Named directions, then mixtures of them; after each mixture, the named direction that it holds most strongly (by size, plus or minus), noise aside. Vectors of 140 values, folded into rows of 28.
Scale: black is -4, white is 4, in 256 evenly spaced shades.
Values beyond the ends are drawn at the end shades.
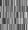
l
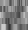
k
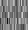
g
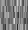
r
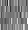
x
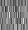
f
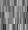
r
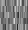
r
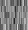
r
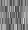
f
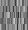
r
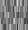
r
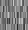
r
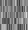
l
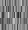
r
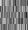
l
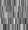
r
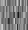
r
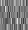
f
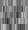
k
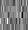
g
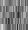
k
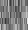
x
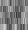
k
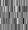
f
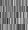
l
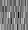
f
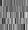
l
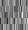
g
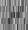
r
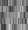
k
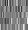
x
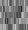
k
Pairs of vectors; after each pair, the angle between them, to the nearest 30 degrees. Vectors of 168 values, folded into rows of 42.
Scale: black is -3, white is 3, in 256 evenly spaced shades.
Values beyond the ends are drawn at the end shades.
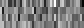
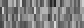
150 degrees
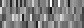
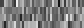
120 degrees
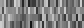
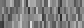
150 degrees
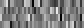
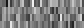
150 degrees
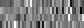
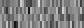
120 degrees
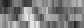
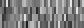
90 degrees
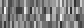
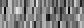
150 degrees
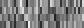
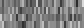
90 degrees
